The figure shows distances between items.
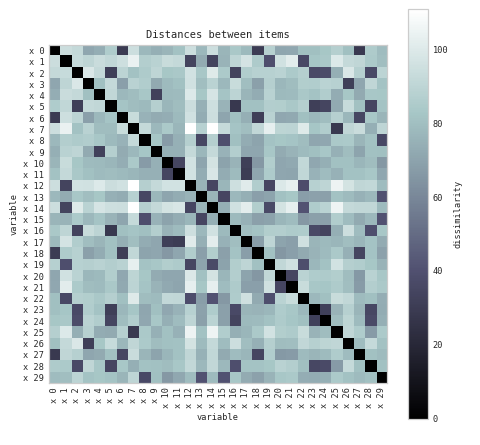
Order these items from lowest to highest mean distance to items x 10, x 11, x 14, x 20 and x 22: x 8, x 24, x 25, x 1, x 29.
x 1, x 29, x 8, x 24, x 25
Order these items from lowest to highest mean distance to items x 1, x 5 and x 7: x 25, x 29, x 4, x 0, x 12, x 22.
x 25, x 22, x 12, x 29, x 4, x 0
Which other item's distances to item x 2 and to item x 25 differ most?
x 7
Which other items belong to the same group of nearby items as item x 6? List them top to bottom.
x 0, x 18, x 27
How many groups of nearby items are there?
9
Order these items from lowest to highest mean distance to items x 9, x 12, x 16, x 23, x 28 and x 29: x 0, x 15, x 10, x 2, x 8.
x 2, x 15, x 8, x 10, x 0
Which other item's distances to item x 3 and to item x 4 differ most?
x 26
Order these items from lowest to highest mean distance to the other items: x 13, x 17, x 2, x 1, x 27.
x 13, x 27, x 17, x 2, x 1
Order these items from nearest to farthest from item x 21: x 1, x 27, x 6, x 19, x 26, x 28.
x 27, x 6, x 26, x 28, x 19, x 1
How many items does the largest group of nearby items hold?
6
